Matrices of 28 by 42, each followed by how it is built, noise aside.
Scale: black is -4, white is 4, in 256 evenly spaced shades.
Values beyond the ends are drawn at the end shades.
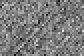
Hankel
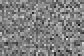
blocks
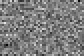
low rank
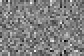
low rank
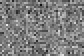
blocks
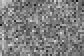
smooth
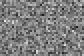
blocks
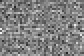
blocks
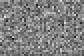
blocks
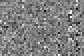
uneven columns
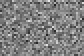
low rank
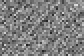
Hankel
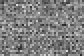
blocks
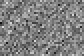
Hankel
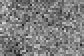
smooth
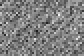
Hankel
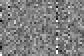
uneven columns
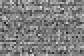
blocks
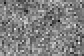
smooth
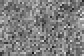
smooth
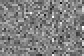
uneven columns
